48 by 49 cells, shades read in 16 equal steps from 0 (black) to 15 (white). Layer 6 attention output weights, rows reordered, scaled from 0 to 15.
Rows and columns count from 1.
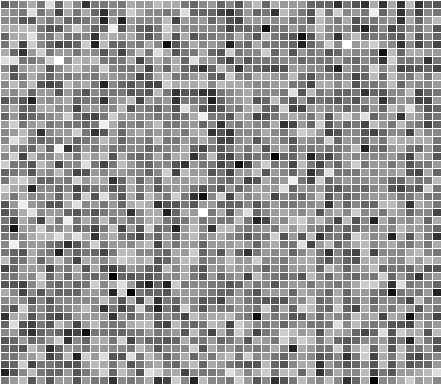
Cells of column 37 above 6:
29
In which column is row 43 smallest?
46
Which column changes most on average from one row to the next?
12
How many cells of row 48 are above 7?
30
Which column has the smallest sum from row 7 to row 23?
25
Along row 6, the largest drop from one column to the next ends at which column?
11
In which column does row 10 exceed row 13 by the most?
4
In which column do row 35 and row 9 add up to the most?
5
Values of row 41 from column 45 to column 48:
5 4 10 8
